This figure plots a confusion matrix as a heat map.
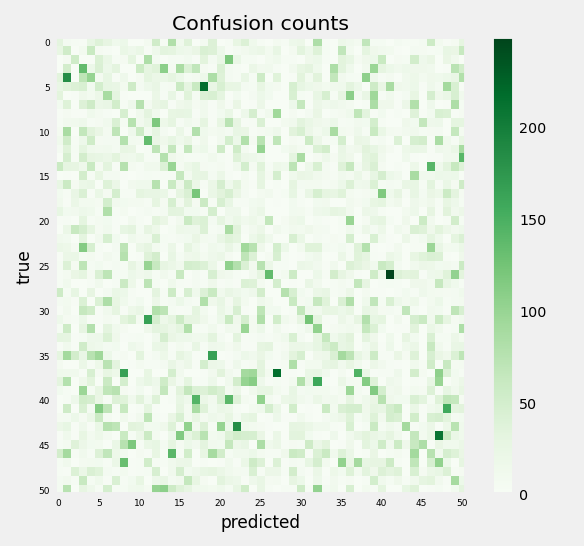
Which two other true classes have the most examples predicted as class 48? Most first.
41, 5
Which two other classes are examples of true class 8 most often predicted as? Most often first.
27, 37
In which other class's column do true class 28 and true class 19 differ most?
6
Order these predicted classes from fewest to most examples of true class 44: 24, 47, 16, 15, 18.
16, 24, 18, 15, 47
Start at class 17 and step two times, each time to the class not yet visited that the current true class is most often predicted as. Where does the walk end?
21
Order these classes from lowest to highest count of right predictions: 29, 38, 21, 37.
29, 21, 38, 37
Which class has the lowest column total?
28
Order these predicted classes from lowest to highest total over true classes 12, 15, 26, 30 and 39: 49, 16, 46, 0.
0, 46, 16, 49
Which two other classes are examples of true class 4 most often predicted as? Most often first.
1, 38
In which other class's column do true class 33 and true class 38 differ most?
32
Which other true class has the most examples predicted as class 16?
43
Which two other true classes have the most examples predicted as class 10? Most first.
7, 3
